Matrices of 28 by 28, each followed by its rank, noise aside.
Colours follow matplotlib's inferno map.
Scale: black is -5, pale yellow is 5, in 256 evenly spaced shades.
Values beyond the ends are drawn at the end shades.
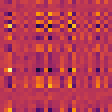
one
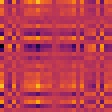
one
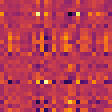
two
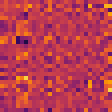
three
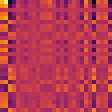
one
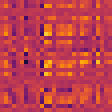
two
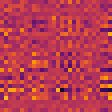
three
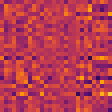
three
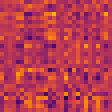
three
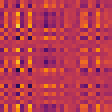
one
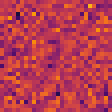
six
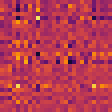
three
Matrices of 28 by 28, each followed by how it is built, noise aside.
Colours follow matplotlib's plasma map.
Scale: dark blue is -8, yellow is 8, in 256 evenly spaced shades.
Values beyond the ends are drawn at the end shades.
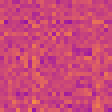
low rank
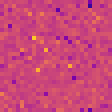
sparse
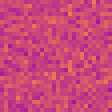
repeating rows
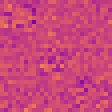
block diagonal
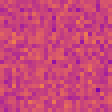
blocks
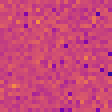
sparse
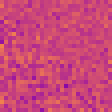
lower triangular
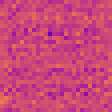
blocks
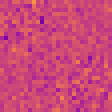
block diagonal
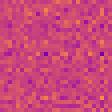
low rank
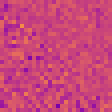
lower triangular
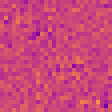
block diagonal
